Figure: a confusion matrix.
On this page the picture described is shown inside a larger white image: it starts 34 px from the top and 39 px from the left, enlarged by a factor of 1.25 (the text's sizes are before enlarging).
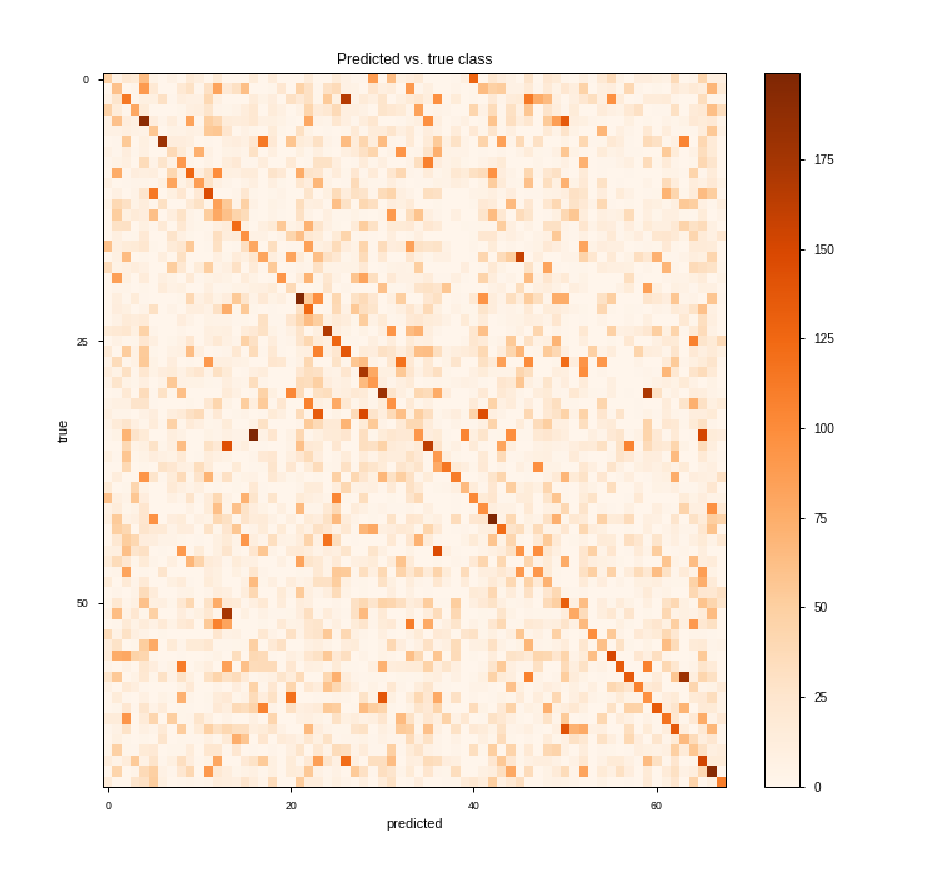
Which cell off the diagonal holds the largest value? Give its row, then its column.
34, 16
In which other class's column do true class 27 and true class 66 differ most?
32
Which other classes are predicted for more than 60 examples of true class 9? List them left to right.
1, 12, 21, 42
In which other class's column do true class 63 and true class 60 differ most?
17
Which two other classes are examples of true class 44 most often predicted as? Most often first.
24, 15
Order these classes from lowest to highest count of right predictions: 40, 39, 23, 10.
23, 39, 10, 40
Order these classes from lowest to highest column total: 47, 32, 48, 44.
47, 32, 44, 48
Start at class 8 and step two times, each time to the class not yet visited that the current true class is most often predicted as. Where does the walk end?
13
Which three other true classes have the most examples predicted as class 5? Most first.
11, 42, 54
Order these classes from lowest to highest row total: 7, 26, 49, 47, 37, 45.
49, 7, 37, 45, 47, 26
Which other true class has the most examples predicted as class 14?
63
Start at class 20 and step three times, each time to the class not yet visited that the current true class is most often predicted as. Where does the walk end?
36
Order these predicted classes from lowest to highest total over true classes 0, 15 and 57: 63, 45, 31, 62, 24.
45, 24, 31, 62, 63
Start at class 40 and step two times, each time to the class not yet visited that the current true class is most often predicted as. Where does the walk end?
64
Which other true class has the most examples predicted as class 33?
52
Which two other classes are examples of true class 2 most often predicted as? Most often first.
26, 46
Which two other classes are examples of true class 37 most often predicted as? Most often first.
47, 36
